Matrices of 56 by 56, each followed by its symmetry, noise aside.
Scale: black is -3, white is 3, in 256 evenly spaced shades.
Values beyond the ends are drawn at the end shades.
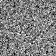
symmetric.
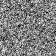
no symmetry.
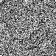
symmetric.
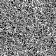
antisymmetric.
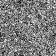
symmetric across the other diagonal.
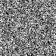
same after a half turn.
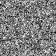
same after a half turn.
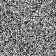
antisymmetric.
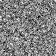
symmetric across the other diagonal.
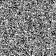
no symmetry.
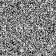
mirrored top to bottom.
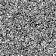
symmetric.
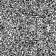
mirrored top to bottom.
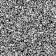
symmetric.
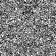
mirrored left to right.
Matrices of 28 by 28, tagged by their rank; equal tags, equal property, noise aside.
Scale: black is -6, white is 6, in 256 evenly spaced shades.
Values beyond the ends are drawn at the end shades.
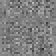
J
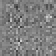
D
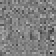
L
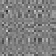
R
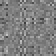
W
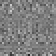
D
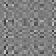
R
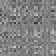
D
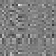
W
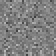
L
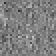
J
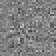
L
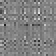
R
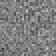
L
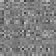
D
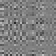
R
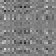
R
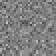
L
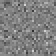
J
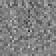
J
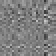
W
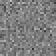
L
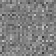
D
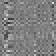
R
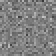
L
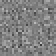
L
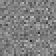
J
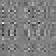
R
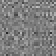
D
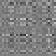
R
